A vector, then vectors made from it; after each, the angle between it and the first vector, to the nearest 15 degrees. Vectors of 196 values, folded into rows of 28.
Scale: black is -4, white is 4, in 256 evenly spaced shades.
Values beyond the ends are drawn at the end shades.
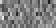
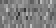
90 degrees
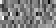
15 degrees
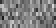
150 degrees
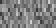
150 degrees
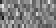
150 degrees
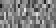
105 degrees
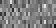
120 degrees
